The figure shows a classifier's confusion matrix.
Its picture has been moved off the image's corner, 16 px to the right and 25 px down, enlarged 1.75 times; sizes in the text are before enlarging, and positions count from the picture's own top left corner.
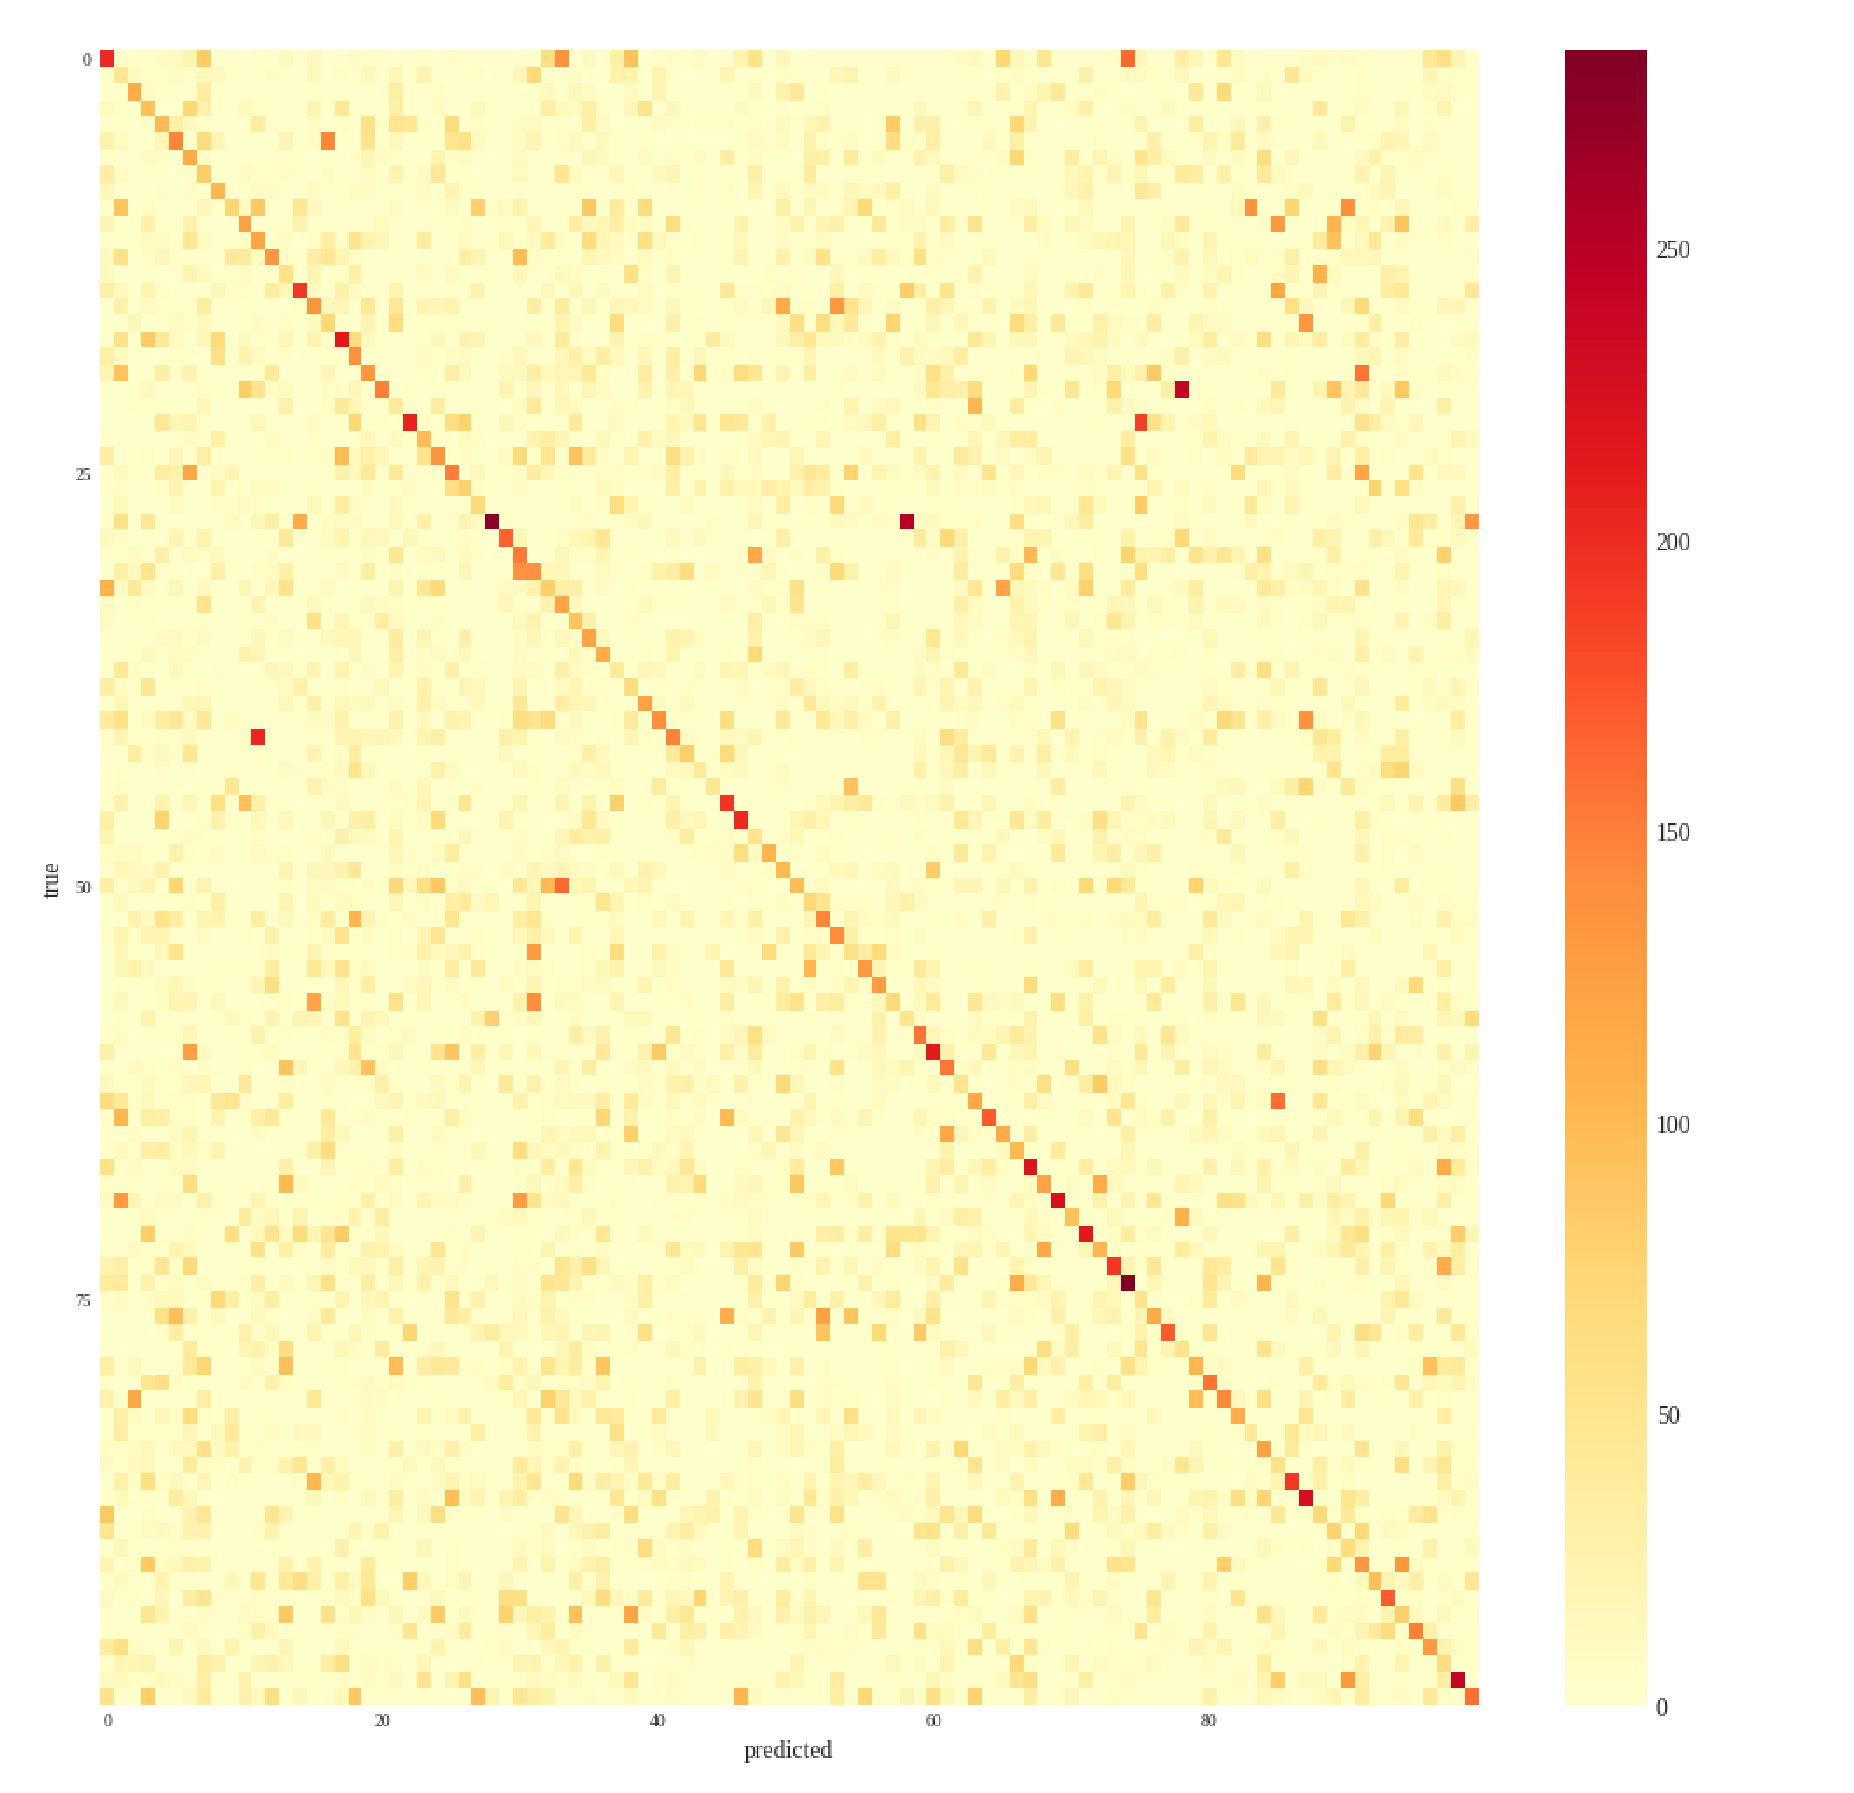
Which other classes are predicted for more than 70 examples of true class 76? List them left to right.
5, 45, 52, 54
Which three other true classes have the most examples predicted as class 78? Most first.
20, 70, 29
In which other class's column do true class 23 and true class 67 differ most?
97
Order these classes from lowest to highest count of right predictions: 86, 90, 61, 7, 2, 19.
90, 7, 2, 19, 61, 86
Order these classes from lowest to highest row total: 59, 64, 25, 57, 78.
78, 59, 64, 57, 25
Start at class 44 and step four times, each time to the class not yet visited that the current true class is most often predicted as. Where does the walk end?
47
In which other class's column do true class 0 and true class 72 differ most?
74
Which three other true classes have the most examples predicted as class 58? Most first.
28, 14, 71
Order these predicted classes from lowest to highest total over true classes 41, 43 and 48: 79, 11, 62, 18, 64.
79, 64, 18, 62, 11
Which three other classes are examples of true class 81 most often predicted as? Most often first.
2, 79, 32
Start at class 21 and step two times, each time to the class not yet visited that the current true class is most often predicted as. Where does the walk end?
85
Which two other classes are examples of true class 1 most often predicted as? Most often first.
31, 86
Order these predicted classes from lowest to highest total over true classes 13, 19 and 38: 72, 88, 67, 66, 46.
66, 72, 46, 67, 88
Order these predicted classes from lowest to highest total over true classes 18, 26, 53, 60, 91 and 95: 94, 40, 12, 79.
79, 12, 40, 94
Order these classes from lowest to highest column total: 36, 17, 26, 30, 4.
26, 4, 36, 17, 30
